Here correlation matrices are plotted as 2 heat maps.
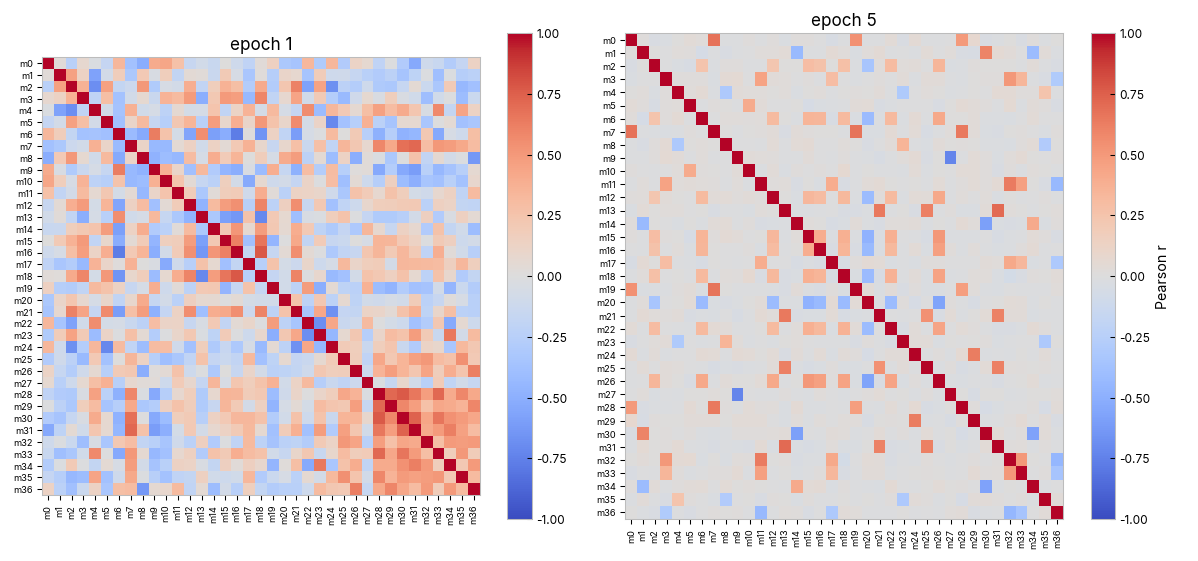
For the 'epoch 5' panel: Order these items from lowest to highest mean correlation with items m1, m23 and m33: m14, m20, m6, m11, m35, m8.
m14, m35, m6, m20, m8, m11
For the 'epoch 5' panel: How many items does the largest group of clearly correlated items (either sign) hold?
9
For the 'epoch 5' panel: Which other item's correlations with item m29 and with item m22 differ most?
m24
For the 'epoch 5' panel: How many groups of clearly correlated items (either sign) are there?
9
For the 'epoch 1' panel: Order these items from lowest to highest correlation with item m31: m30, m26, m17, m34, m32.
m26, m17, m32, m34, m30
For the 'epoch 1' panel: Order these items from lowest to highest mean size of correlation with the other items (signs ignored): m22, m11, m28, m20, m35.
m20, m11, m22, m35, m28
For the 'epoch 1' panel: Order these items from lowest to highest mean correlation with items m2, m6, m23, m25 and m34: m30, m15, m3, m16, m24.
m24, m16, m3, m15, m30
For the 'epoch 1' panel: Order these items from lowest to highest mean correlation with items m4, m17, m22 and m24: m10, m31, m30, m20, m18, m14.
m18, m20, m10, m31, m14, m30
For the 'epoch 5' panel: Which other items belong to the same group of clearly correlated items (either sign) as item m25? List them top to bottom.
m13, m21, m31
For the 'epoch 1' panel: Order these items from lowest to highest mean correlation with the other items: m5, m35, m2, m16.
m2, m5, m35, m16
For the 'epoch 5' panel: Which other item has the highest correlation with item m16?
m26
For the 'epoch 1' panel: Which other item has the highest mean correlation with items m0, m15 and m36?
m29
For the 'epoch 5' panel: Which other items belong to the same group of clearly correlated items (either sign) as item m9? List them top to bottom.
m27
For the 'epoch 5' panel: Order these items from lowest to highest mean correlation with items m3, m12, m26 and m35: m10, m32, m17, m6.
m10, m17, m32, m6
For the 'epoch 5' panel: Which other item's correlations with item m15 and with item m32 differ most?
m11
